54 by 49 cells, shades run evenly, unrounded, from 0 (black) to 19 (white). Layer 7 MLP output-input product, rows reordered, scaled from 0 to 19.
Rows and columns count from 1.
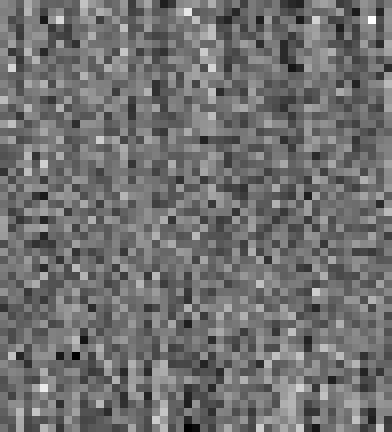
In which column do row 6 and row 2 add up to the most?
24
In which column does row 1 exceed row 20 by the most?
40
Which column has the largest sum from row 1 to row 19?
27
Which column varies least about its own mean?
18
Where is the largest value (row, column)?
3, 47
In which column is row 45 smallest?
10
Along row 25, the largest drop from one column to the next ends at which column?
39
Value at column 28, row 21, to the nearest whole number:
8
